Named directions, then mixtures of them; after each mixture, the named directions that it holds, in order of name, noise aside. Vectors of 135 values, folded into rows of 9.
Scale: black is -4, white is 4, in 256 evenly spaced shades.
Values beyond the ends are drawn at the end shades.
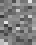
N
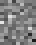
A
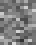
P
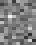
A, P.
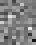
A.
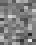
A, P.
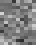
N, P.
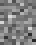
A.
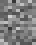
A, N.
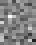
A, P.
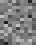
N.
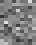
N.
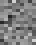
A, N.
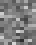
P.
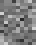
N, P.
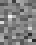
A, P.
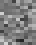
N, P.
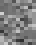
N, P.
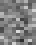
P.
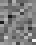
A.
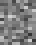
A, P.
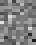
A.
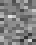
A, P.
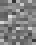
A, N.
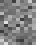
N, P.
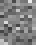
N.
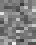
A, P.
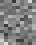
N, P.
